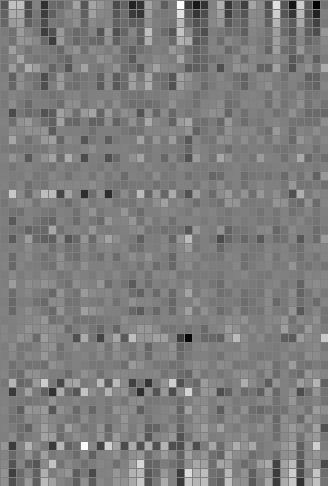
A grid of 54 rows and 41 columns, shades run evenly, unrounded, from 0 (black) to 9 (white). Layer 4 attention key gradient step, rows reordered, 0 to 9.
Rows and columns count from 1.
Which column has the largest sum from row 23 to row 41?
11
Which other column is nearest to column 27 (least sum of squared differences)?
32
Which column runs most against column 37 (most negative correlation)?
35
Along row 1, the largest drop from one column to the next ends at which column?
24
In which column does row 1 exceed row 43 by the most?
23
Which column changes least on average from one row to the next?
1
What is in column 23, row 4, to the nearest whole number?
7
